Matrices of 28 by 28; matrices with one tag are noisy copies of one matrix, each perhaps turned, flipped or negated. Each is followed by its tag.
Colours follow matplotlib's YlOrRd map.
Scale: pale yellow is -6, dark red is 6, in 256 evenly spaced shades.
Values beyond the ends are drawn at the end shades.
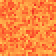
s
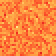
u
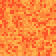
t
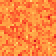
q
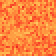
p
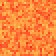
p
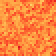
t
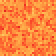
s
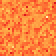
u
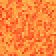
u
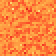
u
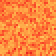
t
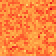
p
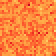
p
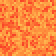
s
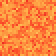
s
